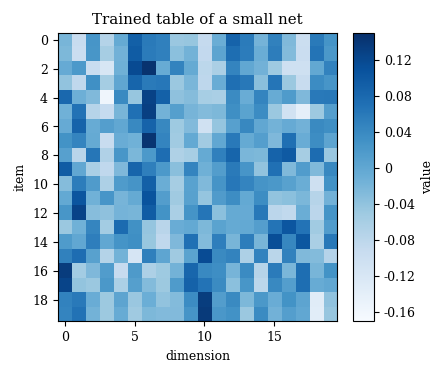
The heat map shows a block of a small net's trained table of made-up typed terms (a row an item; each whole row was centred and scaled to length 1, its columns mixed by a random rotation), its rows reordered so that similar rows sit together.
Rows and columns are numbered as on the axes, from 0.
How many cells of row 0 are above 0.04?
7
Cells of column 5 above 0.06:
6
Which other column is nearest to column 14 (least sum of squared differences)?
4
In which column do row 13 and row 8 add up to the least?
3
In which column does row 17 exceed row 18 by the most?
18
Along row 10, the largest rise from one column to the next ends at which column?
19
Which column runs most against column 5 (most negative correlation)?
10
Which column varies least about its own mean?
8
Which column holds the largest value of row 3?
5
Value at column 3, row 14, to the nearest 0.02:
0
